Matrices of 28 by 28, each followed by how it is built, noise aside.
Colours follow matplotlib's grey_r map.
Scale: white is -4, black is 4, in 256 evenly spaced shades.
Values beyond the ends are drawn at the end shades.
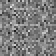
repeating rows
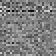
low rank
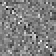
banded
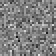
noise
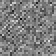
Hankel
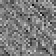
Toeplitz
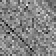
Toeplitz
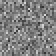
noise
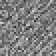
Hankel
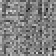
blocks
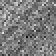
Hankel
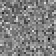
noise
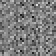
repeating rows
